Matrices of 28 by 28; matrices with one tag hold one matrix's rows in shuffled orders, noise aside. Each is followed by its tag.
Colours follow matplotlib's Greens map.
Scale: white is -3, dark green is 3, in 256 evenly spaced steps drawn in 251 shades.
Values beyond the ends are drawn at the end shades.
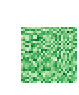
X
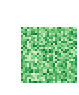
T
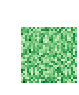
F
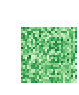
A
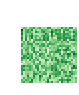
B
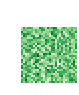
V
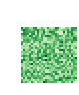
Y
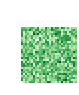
B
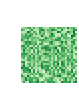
F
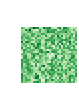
V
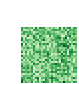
B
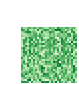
F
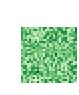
T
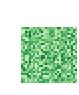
F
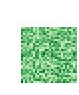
B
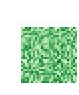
F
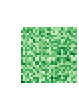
B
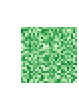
F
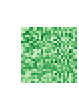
X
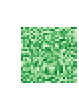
Y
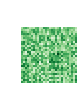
A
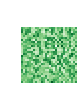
V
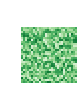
Y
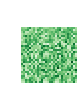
F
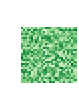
Y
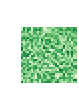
Y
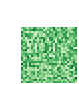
T
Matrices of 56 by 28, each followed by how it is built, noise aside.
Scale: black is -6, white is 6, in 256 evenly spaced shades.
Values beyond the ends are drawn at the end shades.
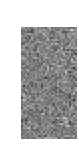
noise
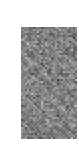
Toeplitz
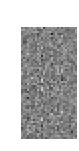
uneven columns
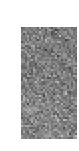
Toeplitz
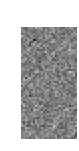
Hankel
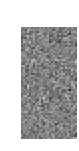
repeating rows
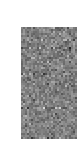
uneven rows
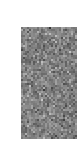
noise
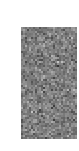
low rank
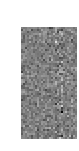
uneven columns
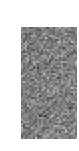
Hankel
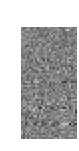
uneven rows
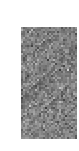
Hankel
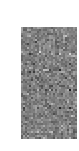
uneven rows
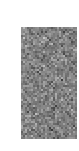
Toeplitz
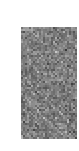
Toeplitz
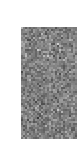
noise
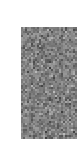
repeating rows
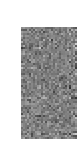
low rank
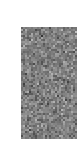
noise
